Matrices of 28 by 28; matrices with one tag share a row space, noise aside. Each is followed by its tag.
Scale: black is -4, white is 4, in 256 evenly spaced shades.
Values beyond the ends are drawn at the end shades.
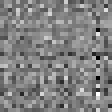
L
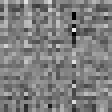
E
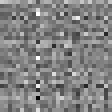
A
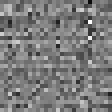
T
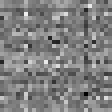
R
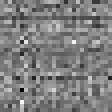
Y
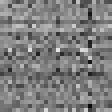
T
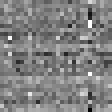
T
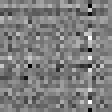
T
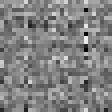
R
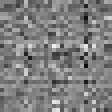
R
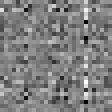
R
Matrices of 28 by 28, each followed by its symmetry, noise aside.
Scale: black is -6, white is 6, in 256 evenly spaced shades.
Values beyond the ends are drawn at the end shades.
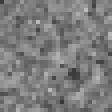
symmetric.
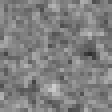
antisymmetric.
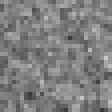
antisymmetric.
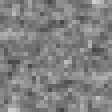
same after a half turn.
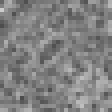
symmetric.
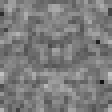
mirrored left to right.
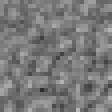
symmetric.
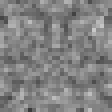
mirrored left to right.
